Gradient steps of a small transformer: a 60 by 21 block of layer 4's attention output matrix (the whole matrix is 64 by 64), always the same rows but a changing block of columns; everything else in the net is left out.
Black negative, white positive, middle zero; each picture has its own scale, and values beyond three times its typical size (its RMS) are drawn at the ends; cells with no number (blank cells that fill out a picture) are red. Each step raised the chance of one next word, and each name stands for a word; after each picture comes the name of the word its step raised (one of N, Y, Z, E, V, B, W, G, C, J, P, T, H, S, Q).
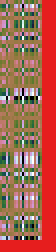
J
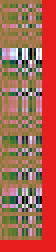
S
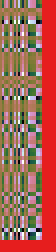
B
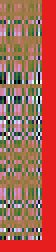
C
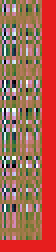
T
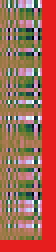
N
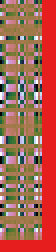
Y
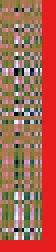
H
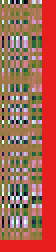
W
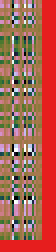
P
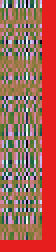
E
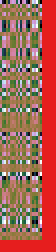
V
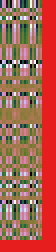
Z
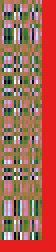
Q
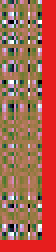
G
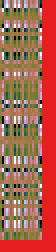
N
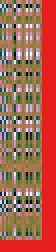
S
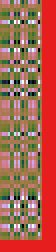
G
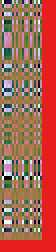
V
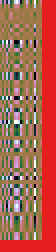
E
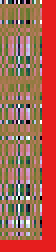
W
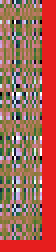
Y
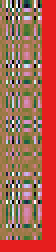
Z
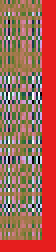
Y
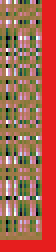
W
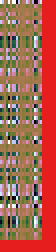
W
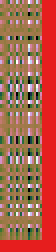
Y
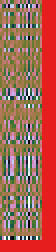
J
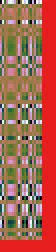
W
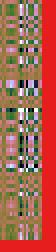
T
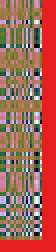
B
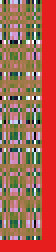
E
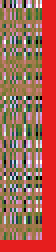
E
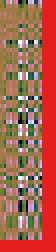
E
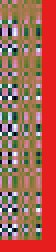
B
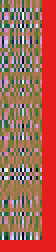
Q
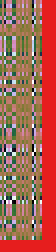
P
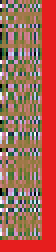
S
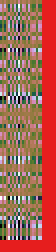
J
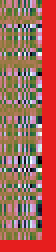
N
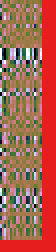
S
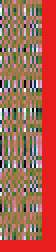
T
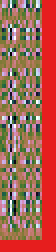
N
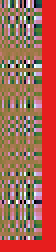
Z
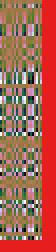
C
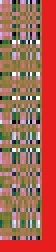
E
